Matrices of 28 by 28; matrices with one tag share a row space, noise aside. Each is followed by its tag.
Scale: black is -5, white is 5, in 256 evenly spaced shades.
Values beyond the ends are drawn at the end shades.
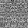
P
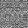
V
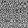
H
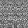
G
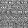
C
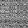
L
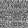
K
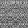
G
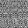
C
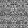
P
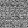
V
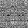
P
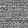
K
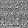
C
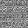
K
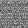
G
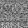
V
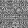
G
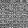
L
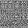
C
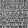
H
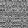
K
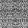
G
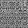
H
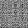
G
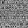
L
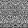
G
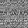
P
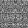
G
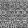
L
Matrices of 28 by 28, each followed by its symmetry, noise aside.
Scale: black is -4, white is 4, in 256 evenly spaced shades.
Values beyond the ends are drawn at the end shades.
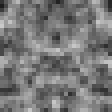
mirrored left to right.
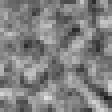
antisymmetric.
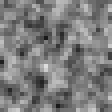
no symmetry.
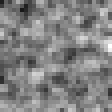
no symmetry.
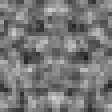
mirrored left to right.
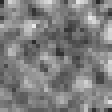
symmetric across the other diagonal.
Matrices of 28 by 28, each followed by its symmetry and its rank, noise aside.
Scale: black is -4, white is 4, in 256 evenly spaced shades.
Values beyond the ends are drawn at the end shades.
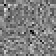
symmetric, rank five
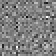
symmetric, rank four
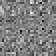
no symmetry, rank five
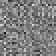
antisymmetric, rank four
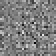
antisymmetric, rank four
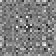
symmetric, rank four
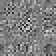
symmetric, rank four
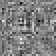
antisymmetric, rank four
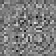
symmetric, rank five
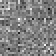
symmetric, rank five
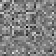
symmetric, rank five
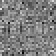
no symmetry, rank five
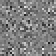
antisymmetric, rank four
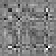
symmetric, rank three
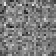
no symmetry, rank five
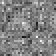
symmetric, rank four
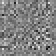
symmetric, rank four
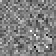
symmetric, rank five
